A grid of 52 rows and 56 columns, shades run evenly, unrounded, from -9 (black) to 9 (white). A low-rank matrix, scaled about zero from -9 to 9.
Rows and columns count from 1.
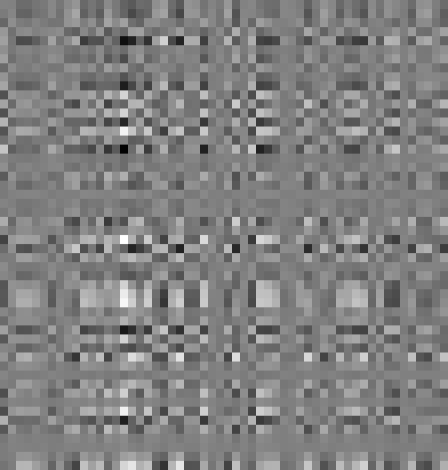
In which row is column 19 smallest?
5
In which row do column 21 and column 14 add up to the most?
28
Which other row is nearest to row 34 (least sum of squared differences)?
15
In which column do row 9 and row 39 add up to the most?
21
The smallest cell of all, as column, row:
16, 17
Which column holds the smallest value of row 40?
10
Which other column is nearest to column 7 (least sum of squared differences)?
49
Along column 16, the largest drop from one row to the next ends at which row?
47
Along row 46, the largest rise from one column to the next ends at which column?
33
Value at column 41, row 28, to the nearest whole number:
4
